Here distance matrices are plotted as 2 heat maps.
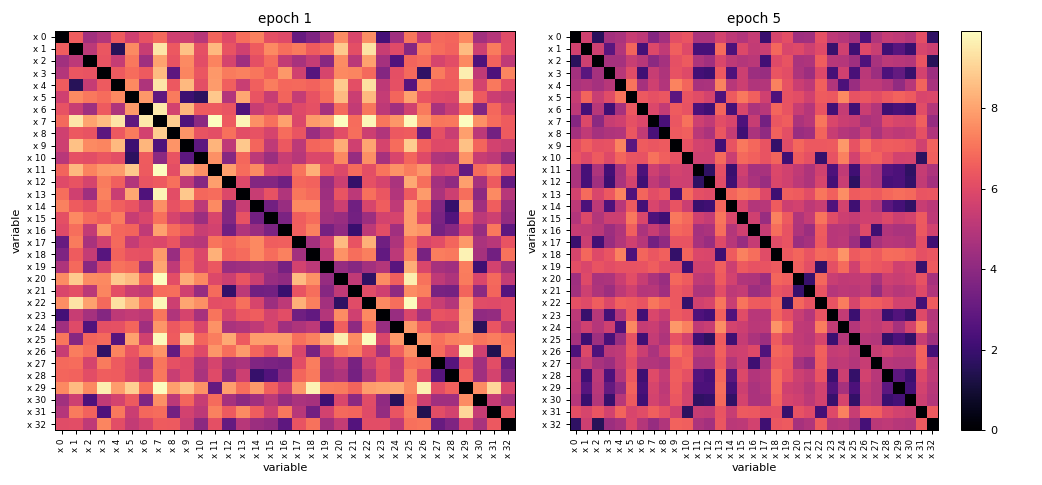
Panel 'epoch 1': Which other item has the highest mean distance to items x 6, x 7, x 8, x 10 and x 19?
x 29
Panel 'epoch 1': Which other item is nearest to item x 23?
x 0
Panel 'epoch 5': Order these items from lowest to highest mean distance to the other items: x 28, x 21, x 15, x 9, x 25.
x 25, x 28, x 21, x 15, x 9
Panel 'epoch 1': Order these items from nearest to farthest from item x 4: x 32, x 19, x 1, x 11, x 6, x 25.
x 1, x 25, x 6, x 32, x 19, x 11
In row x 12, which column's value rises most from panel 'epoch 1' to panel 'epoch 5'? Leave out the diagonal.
x 21
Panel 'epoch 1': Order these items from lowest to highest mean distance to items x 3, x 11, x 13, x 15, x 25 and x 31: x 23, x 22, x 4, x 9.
x 23, x 4, x 22, x 9
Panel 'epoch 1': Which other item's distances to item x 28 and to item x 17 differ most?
x 14
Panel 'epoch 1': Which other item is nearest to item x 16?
x 21
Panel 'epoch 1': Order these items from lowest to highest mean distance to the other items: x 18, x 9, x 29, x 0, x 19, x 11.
x 19, x 0, x 18, x 9, x 11, x 29
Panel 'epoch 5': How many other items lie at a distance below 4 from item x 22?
3
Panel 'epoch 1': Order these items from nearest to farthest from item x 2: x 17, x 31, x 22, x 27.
x 17, x 27, x 31, x 22
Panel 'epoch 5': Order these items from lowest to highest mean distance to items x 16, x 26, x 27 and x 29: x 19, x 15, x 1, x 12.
x 12, x 1, x 15, x 19
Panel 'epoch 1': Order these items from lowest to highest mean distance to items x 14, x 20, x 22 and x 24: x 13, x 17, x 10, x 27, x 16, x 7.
x 16, x 27, x 13, x 10, x 17, x 7
